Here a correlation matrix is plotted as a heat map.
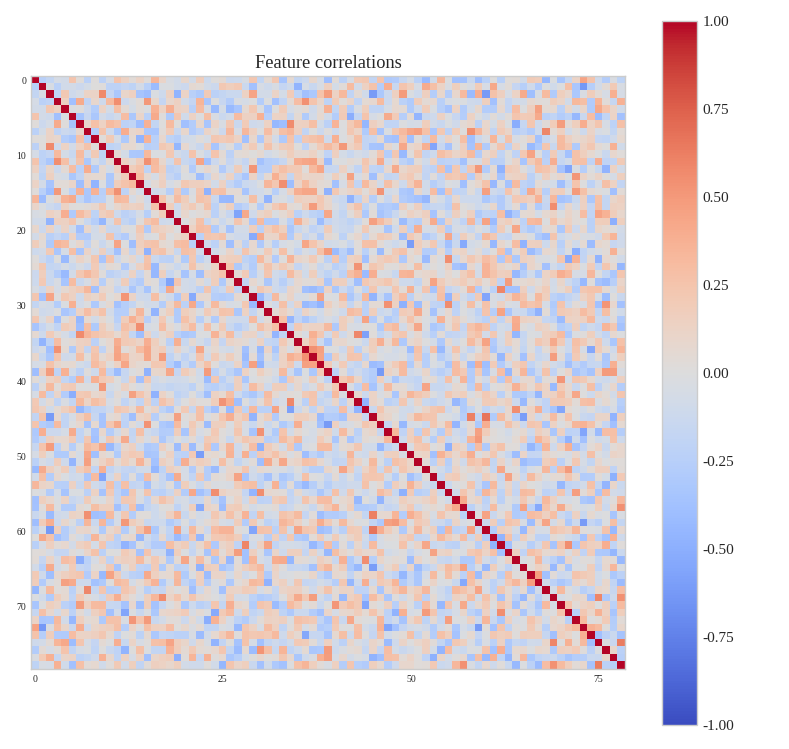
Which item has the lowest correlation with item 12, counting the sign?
71
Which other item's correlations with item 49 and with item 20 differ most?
26
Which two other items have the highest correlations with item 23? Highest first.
39, 77
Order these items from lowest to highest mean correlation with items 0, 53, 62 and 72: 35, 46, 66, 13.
35, 13, 66, 46
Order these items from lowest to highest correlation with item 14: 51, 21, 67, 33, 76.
67, 21, 76, 51, 33
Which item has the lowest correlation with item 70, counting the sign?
44
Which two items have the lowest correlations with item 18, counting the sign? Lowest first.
27, 63
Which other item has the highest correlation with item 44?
64
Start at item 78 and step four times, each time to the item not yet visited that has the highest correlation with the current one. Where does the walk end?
37
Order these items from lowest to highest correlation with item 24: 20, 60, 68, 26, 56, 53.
20, 56, 68, 53, 26, 60
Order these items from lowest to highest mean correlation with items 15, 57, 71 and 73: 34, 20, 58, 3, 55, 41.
58, 34, 20, 41, 55, 3
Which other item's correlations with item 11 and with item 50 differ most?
22
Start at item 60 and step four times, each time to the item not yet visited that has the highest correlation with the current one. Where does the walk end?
68
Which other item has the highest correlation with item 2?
9
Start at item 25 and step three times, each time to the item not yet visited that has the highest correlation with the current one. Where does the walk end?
6
